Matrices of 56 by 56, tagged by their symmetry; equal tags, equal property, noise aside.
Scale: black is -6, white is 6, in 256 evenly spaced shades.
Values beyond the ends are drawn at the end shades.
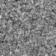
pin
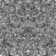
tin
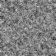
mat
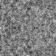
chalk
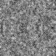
chalk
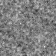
mat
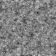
mat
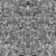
tin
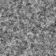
pin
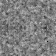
chalk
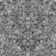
tin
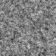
pin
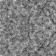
chalk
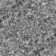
mat
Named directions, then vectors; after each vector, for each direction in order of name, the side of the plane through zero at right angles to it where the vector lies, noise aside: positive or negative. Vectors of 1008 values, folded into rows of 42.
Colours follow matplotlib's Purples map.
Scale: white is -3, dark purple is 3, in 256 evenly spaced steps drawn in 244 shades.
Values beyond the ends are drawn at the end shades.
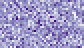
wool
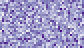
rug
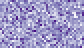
positive, positive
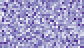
positive, negative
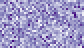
negative, negative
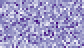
negative, positive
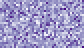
positive, negative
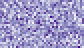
negative, positive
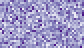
positive, positive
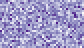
negative, negative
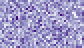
positive, positive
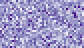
negative, negative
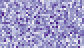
negative, positive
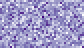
negative, negative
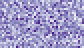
negative, positive
